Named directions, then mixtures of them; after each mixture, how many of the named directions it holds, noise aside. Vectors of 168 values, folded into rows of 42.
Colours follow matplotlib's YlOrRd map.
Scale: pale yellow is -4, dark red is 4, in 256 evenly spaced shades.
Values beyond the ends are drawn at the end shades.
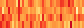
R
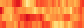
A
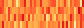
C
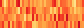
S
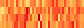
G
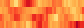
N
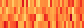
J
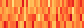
one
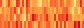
four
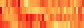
two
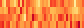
four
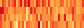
two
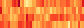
four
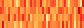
one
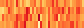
one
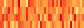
four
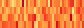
one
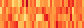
two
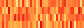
three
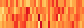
one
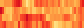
one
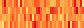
three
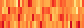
four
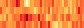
two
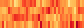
three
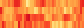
one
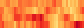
two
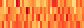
two
